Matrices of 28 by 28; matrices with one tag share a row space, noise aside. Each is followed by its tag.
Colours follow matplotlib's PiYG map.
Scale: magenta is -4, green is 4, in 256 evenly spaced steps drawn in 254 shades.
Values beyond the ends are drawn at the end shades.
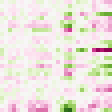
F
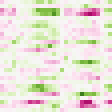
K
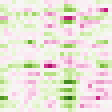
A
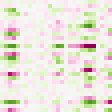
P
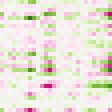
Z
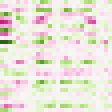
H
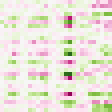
F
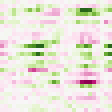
K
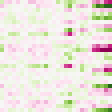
F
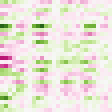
H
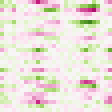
K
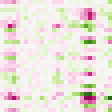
P
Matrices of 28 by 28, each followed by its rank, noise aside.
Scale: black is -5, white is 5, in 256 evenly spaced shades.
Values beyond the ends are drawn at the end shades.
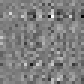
three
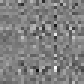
four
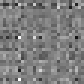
three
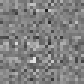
four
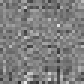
three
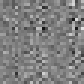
three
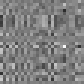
two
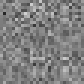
five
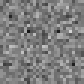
five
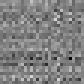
three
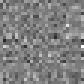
four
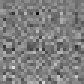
four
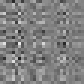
two
